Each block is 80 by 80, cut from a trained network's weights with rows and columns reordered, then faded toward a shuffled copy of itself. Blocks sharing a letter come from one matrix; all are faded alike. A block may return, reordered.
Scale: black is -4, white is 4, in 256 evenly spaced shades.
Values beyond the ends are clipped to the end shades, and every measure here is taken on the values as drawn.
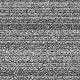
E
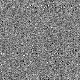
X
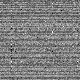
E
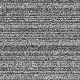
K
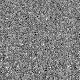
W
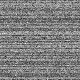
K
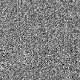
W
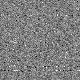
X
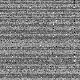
E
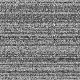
K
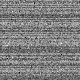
K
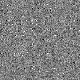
X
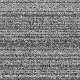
K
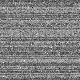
K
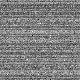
E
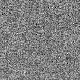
W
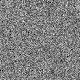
W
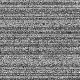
K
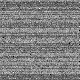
K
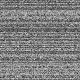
K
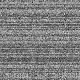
K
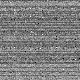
E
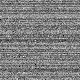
K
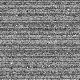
K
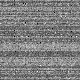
E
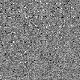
X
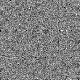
W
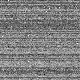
K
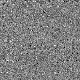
X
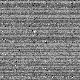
E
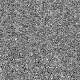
W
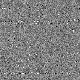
X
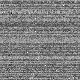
K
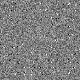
X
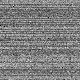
K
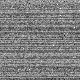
K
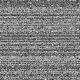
K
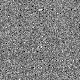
X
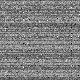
E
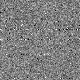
X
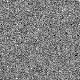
W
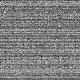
E
